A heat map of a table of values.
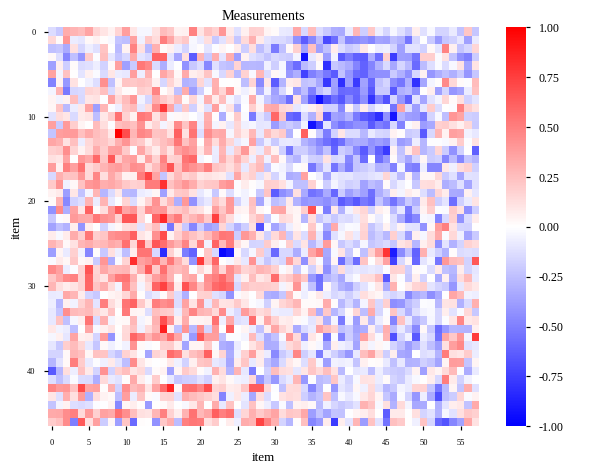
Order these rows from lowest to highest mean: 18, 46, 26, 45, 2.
26, 2, 46, 18, 45
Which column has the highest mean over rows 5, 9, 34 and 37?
15
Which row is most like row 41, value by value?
2
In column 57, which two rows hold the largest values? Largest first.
36, 27
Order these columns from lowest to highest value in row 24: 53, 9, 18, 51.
53, 51, 18, 9
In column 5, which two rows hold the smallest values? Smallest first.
26, 43
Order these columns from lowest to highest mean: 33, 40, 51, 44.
40, 44, 51, 33
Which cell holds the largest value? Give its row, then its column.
12, 9
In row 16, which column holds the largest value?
16
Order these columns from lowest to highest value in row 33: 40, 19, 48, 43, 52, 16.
48, 52, 40, 16, 43, 19
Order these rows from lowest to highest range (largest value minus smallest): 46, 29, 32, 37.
37, 32, 29, 46
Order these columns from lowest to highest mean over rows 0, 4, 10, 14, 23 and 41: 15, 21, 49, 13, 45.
45, 49, 21, 15, 13
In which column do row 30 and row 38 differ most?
24
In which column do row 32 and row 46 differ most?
11
